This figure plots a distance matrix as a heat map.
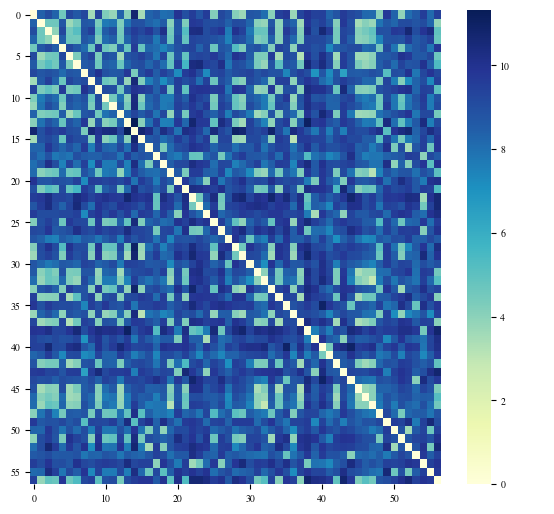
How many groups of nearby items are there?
9
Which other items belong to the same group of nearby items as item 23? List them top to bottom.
17, 22, 26, 38, 54
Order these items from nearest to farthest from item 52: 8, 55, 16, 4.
16, 55, 8, 4
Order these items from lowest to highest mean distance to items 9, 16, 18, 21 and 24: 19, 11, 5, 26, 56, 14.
19, 5, 56, 11, 26, 14
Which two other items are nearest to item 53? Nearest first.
44, 35
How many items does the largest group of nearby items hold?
18
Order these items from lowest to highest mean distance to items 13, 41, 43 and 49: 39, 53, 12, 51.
39, 51, 53, 12
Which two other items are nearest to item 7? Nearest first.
14, 49
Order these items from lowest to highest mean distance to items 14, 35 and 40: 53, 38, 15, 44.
53, 44, 38, 15
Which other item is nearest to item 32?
47
